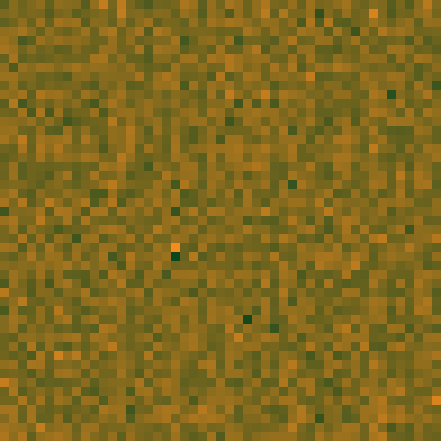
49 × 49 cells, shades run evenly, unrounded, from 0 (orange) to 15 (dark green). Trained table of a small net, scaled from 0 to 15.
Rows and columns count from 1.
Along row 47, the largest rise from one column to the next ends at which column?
36
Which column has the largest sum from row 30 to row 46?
31
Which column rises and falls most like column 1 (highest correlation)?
10
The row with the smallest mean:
17
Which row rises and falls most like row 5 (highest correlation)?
22
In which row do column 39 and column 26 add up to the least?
37
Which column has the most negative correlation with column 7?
18
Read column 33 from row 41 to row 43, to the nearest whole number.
4 6 9
